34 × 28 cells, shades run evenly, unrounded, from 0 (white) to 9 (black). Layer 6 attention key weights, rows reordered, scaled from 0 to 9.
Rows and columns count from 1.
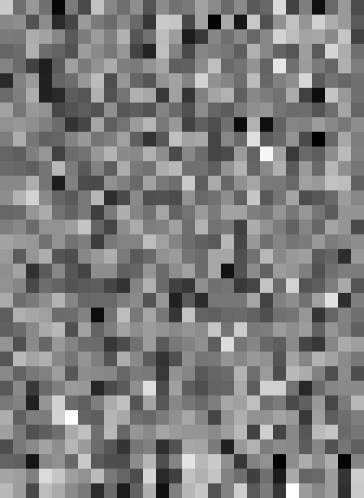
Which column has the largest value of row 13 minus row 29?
5
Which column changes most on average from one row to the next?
12
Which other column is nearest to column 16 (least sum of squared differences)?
7
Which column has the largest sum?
25
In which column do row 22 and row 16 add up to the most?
8
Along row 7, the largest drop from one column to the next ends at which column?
26
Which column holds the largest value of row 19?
18
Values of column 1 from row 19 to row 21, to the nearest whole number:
4 4 3
